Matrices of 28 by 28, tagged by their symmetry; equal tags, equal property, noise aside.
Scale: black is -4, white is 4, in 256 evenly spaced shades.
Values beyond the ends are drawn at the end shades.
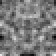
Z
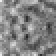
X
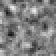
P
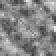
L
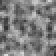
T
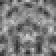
Z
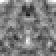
Z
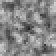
T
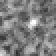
L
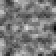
X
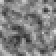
L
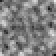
T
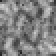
T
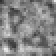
L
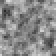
T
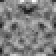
Z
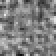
P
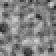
L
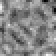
L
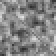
T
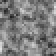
T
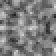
X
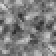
T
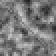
L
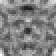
Z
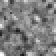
L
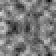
X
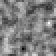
P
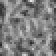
T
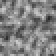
T
